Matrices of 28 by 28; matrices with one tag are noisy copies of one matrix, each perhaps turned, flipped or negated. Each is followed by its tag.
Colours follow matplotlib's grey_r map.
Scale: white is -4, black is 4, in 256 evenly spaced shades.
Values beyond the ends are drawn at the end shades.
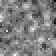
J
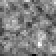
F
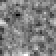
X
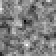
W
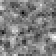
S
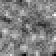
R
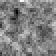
F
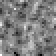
R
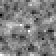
R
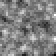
R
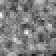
J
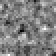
W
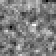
W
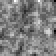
R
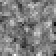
R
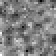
J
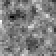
F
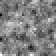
R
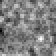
X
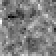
F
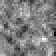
F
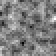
S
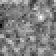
X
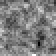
F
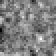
X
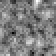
S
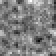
X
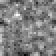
X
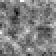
F
